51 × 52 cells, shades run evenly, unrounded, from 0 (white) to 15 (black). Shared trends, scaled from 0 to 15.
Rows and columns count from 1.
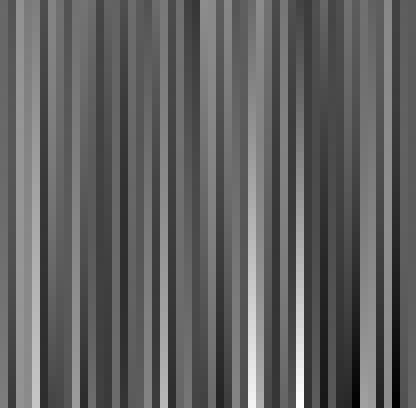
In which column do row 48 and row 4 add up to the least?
32
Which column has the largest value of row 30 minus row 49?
38
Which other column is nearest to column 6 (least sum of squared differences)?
35
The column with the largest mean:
50
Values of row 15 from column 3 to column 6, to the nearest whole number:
6 7 6 11
